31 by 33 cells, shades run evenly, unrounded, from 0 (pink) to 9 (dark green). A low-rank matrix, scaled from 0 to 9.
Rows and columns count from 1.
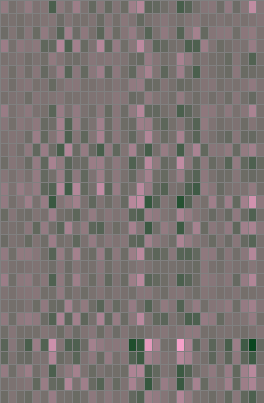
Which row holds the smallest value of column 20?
27
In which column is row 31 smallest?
23
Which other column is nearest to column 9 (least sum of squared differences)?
25
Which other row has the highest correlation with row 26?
2
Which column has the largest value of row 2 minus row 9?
18
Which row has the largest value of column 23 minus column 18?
16
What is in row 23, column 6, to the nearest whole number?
5
